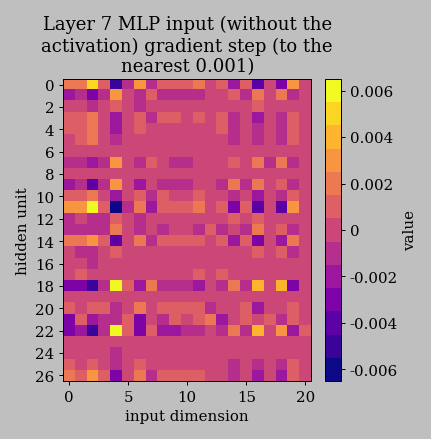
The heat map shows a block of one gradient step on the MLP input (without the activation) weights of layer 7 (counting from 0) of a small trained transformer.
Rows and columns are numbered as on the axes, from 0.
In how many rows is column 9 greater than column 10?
2
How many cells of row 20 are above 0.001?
1
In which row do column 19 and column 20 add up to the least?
18
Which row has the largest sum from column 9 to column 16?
21
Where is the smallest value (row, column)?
11, 4
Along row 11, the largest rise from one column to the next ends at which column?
19
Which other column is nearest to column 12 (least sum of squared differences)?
17
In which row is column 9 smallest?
22
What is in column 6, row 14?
0.002
